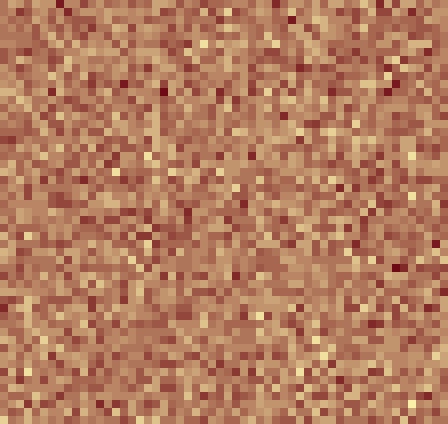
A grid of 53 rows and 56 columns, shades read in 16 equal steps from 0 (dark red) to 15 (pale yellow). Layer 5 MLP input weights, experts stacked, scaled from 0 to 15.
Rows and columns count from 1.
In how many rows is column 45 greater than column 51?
30
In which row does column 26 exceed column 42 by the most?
6
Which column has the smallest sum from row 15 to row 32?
50
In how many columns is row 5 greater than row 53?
20
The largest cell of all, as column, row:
52, 51
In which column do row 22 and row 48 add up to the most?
15
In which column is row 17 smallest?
8
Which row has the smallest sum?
23
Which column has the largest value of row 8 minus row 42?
9
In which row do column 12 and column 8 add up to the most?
19
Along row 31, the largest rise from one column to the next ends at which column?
56
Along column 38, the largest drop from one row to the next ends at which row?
18
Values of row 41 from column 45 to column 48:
9 6 2 3
